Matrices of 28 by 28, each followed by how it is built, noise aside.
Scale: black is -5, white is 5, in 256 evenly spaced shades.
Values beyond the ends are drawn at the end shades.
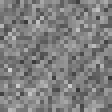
Hankel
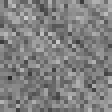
Toeplitz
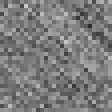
Toeplitz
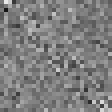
banded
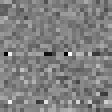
uneven rows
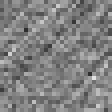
Hankel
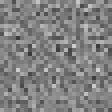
repeating columns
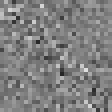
banded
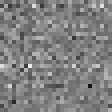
uneven rows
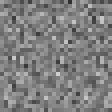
repeating columns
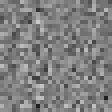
low rank
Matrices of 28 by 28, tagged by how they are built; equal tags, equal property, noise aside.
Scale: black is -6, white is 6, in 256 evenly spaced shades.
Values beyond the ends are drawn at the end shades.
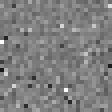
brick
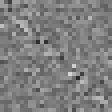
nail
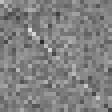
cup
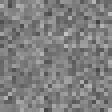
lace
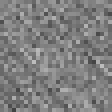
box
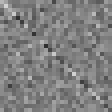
cup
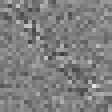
nail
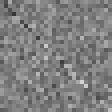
cup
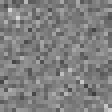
cup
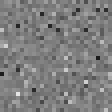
brick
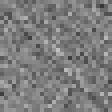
box
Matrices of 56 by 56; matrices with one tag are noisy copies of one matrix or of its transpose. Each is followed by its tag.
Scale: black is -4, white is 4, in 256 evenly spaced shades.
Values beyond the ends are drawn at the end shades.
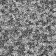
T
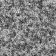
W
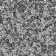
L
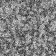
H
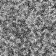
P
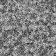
T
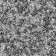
W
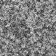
P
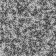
W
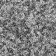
P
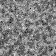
T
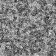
W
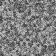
L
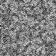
L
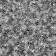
T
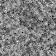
P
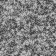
H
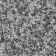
W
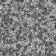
L
